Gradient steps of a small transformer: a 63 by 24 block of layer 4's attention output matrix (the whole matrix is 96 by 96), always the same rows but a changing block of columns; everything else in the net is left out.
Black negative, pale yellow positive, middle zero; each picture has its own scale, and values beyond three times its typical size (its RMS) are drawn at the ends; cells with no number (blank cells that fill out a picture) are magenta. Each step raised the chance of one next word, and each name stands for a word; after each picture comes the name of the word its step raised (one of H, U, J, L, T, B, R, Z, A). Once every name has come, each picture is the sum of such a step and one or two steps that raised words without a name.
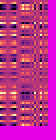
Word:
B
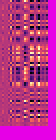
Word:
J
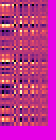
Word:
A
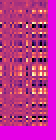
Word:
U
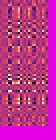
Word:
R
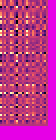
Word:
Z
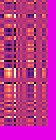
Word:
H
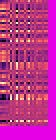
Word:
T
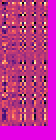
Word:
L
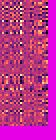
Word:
L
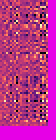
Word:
Z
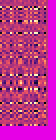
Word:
U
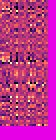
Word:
H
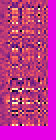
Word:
R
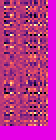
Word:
Z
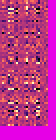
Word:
R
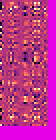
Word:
L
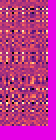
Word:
R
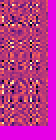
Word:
A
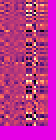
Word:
A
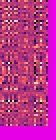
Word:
J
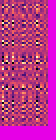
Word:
A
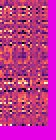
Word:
R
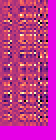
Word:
Z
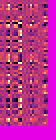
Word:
A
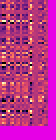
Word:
J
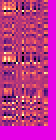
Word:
B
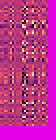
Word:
U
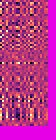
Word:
L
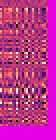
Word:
U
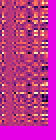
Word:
Z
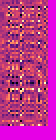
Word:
T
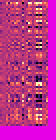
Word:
L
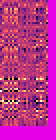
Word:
R
